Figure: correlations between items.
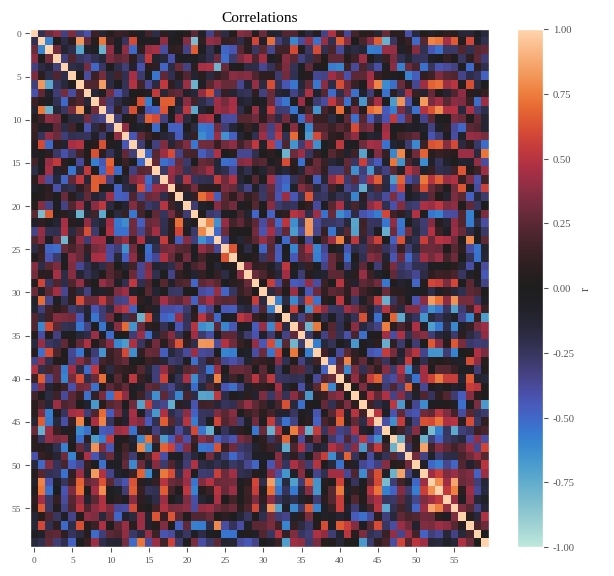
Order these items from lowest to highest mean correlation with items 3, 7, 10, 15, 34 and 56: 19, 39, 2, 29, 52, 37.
39, 52, 29, 19, 37, 2
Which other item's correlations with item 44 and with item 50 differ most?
9
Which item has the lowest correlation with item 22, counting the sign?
42
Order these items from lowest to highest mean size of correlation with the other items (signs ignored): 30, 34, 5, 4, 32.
30, 5, 4, 32, 34
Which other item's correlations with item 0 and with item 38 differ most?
41
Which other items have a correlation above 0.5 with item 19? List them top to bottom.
22, 23, 36
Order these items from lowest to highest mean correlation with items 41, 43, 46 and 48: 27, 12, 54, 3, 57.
27, 54, 3, 57, 12
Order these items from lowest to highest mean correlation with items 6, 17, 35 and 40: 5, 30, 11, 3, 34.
34, 3, 30, 11, 5
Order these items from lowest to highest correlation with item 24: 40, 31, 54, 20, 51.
31, 20, 54, 51, 40
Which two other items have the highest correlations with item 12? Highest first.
34, 37
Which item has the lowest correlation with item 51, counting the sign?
47
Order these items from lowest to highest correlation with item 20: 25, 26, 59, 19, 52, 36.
19, 59, 36, 25, 26, 52
